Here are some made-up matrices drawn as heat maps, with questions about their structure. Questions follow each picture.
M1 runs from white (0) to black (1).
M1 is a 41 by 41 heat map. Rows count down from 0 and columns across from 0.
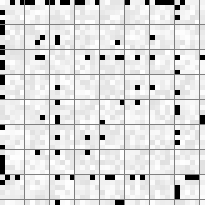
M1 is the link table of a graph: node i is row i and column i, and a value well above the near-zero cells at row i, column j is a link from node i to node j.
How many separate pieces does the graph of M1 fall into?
2
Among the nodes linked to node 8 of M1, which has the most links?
node 11
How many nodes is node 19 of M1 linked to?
1
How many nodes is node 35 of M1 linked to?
12
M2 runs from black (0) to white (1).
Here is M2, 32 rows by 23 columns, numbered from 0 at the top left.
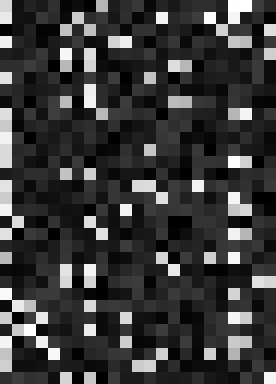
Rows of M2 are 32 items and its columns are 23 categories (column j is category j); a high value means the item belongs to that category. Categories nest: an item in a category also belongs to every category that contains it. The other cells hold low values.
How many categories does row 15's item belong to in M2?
4
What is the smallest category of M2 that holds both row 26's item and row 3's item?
10
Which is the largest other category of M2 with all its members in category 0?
19
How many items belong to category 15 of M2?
2
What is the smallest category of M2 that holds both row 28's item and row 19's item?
20
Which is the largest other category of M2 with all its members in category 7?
5
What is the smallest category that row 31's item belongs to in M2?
22
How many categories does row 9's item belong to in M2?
4
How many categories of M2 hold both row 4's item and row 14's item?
2
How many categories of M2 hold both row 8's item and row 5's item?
4
